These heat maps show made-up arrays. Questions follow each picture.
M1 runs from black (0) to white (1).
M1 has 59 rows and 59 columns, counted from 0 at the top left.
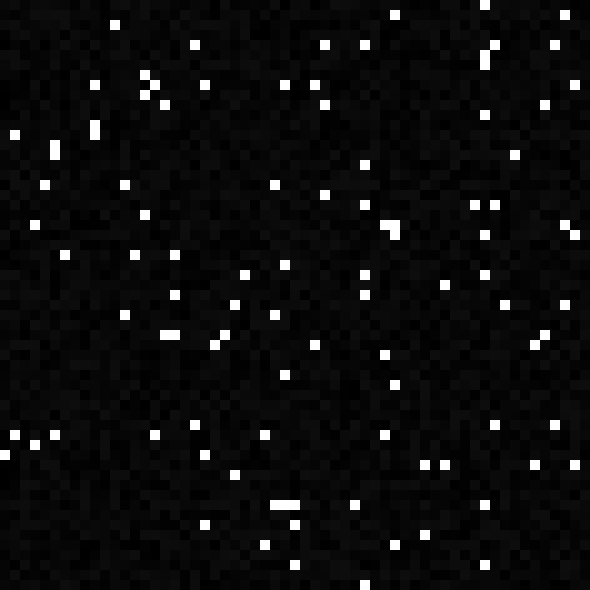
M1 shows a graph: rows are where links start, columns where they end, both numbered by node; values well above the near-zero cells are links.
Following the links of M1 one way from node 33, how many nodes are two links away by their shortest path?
6
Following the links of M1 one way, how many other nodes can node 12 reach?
4
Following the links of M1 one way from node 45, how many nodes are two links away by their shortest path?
4
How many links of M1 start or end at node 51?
1
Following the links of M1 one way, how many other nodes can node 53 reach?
5
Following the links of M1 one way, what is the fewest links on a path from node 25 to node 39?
3
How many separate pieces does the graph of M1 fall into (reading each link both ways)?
3
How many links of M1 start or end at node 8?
6
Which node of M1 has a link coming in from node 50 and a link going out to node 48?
node 27
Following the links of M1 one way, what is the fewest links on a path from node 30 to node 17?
3
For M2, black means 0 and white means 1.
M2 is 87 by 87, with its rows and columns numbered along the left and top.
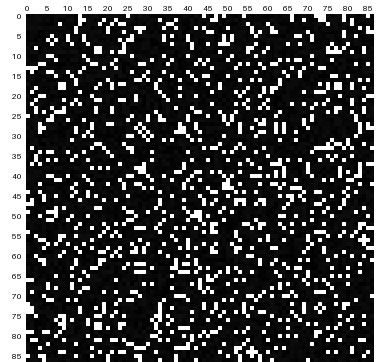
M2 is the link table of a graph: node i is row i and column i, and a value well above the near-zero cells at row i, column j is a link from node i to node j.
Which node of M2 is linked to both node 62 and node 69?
node 27
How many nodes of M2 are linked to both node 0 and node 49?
2
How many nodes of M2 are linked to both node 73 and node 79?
8
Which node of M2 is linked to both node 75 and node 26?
node 33
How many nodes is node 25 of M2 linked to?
12
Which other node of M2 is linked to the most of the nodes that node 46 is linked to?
node 52
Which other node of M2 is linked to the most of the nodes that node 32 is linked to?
node 9
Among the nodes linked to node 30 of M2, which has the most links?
node 40
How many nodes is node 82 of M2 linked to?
10
